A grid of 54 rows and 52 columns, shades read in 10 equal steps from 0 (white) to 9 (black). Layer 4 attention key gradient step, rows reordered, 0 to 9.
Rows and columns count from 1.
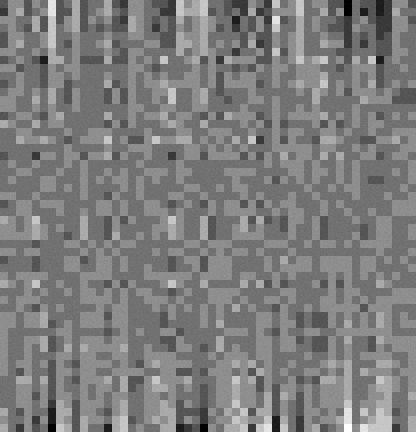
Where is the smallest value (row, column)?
54, 44
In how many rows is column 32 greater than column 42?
20
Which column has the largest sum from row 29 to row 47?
7
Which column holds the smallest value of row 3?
35
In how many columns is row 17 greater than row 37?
7
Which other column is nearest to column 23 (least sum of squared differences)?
50
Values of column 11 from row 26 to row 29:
5 4 3 3
